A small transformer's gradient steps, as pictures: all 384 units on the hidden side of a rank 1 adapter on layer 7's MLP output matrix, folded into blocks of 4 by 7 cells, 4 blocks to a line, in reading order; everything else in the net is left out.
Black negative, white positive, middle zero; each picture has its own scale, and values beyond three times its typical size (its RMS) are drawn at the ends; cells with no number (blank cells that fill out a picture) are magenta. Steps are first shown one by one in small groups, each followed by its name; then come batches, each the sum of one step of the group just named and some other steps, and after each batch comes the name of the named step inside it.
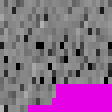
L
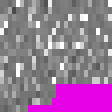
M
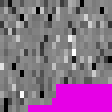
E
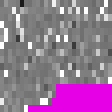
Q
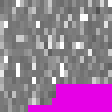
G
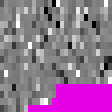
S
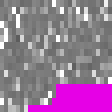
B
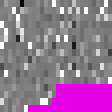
Q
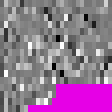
S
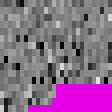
L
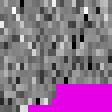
Q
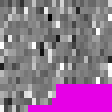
Q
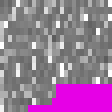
G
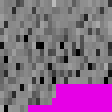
L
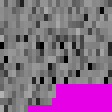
L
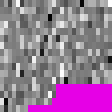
G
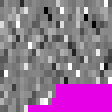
S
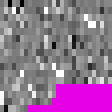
B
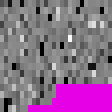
E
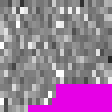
B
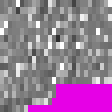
M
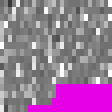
G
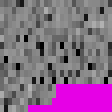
L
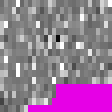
G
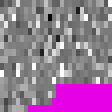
G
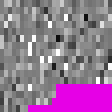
S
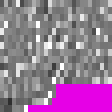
M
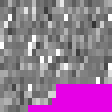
S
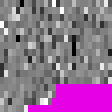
Q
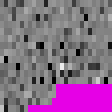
L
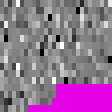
G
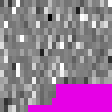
G
